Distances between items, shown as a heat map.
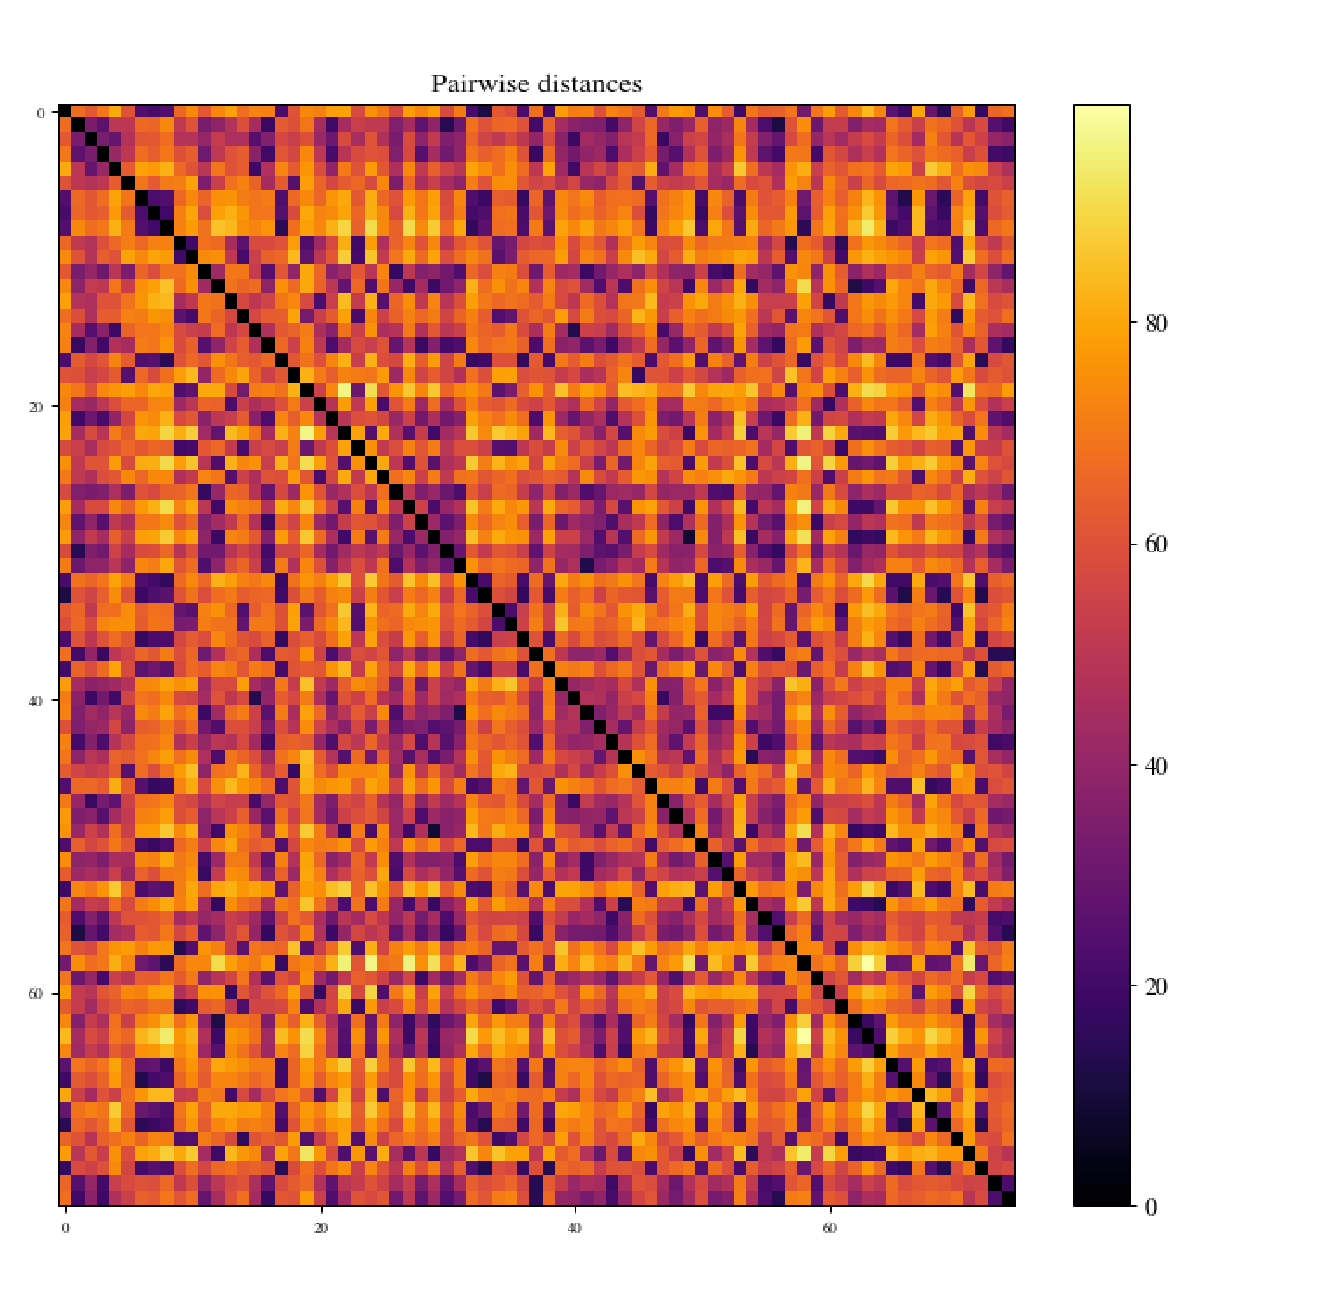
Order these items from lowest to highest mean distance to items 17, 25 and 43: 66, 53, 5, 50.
66, 50, 53, 5
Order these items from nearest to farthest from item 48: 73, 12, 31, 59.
59, 73, 31, 12
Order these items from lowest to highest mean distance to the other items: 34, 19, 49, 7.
49, 7, 34, 19
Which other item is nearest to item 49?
29
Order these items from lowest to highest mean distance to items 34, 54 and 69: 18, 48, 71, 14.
14, 71, 48, 18
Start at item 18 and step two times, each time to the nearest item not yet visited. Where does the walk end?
5
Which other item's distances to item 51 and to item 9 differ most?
57
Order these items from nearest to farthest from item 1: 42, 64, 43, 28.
43, 28, 42, 64
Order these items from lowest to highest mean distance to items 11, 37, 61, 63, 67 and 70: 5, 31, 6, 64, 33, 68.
31, 64, 5, 33, 6, 68
